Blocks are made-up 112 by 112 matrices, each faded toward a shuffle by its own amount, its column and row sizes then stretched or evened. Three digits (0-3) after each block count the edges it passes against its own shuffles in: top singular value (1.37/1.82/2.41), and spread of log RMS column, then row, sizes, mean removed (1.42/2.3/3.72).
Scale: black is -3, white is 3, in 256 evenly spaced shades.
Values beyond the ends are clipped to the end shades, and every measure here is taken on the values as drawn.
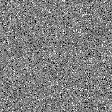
1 1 0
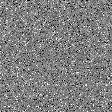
0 0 1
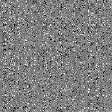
2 2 0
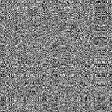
3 1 2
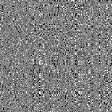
3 2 1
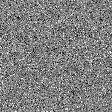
0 0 0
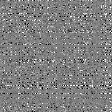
1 2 3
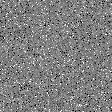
0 0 0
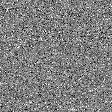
0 0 1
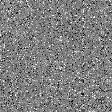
1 1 0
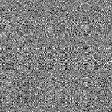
3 0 2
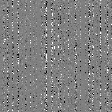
1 3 0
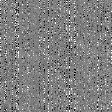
2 3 0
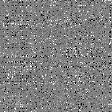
2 2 2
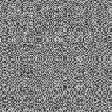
3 0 0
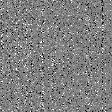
1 2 0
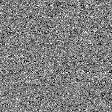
0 0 2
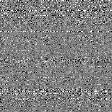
1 1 3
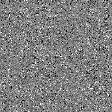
1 1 0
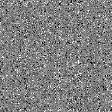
1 2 1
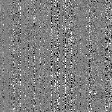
1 3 0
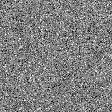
1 0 0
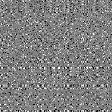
3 1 2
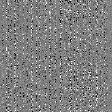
1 3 1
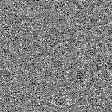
2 0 0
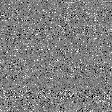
1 0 2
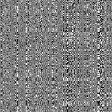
3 3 0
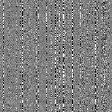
3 3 0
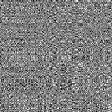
3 0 1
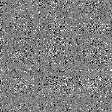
0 2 2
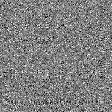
2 0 1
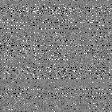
0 1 3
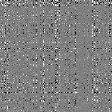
3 3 2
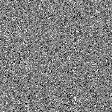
0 1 1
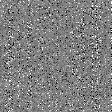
0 2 0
